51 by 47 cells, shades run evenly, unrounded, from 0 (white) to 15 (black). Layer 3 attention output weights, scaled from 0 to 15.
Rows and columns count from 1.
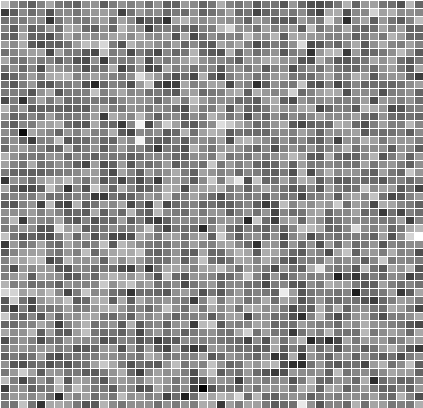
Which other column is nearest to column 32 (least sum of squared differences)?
6
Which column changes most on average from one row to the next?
1
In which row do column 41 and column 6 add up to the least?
24
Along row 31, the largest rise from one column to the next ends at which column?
13
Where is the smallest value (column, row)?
47, 30
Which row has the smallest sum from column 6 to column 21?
10
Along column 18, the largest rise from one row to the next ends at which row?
28
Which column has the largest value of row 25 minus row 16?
25
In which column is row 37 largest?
40
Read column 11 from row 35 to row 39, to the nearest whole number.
9 7 7 5 6
